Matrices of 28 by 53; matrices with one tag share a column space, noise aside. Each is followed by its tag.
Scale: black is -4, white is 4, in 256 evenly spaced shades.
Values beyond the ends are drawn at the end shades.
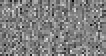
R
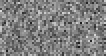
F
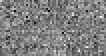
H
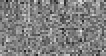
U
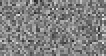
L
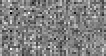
H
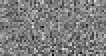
R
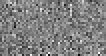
R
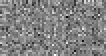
L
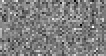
U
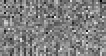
H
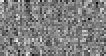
U
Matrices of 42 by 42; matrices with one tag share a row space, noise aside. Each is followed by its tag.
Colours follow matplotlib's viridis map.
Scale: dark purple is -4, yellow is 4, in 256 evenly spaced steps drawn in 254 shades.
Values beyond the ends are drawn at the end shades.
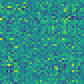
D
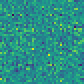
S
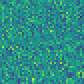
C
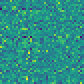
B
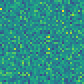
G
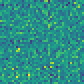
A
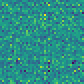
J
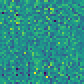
A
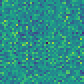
B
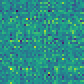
J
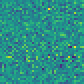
S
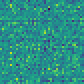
J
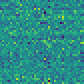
J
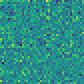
G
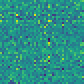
J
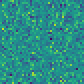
C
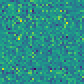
C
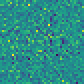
A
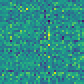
J
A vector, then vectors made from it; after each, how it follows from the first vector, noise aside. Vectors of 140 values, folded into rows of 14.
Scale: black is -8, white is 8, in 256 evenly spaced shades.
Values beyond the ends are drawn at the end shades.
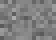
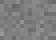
reversed, shrunk.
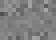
wrapped around, partly zeroed.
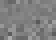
wrapped around, partly zeroed.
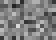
reversed, scaled up.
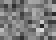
reversed, scaled up.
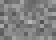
reversed, negated.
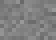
reversed, shrunk.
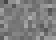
wrapped around, negated.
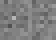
partly zeroed.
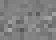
wrapped around, partly zeroed.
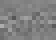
negated, partly zeroed.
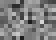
reversed, scaled up.
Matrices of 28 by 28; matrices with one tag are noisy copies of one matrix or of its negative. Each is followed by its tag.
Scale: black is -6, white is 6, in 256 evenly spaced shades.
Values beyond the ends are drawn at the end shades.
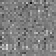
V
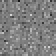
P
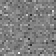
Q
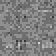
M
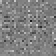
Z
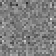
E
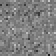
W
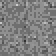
E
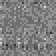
V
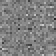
Q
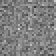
Q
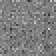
P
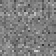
W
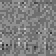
V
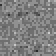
W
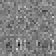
M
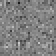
M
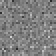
P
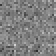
W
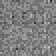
P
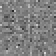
Z
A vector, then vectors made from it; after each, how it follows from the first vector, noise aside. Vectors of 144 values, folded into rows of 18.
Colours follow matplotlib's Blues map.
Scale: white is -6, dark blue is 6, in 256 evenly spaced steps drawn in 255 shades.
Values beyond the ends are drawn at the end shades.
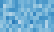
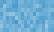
shrunk.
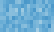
reversed, negated, shrunk.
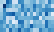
negated, scaled up.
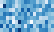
negated, scaled up.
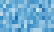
wrapped around, negated.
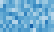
negated.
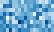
negated, scaled up.
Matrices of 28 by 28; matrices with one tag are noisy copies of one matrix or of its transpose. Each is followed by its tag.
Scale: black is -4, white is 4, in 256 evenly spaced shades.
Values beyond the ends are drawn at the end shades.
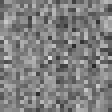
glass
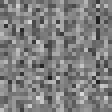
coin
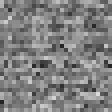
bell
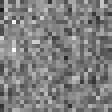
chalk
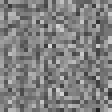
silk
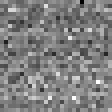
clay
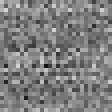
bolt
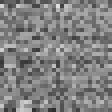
glass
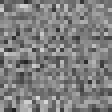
glass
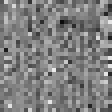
glass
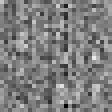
bell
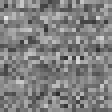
coin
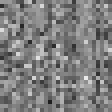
coin
